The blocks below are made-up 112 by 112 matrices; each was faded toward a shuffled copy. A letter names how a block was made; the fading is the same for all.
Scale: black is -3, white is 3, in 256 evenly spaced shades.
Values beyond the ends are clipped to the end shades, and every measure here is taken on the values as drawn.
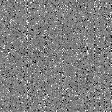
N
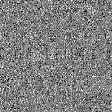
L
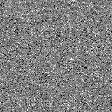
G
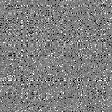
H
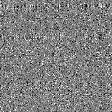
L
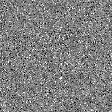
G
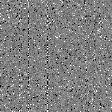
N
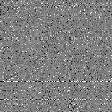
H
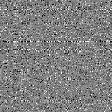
H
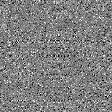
L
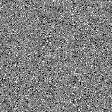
G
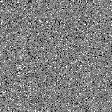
G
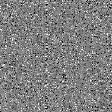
N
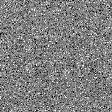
G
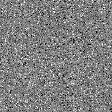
G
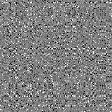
H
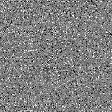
L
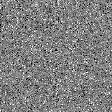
G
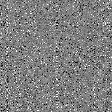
N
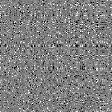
H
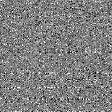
L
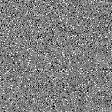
L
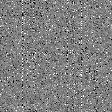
N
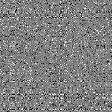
H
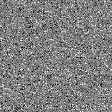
L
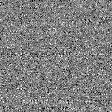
L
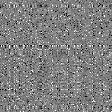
H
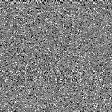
L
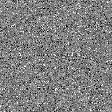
L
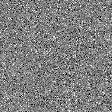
G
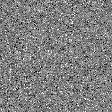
G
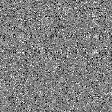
L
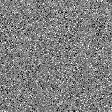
G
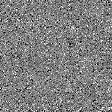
L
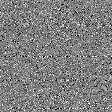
L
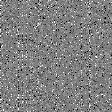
N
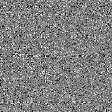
L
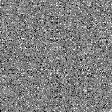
L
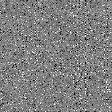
N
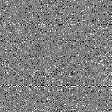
H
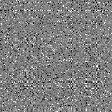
H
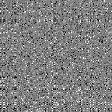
H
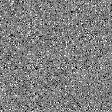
L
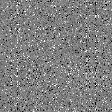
N
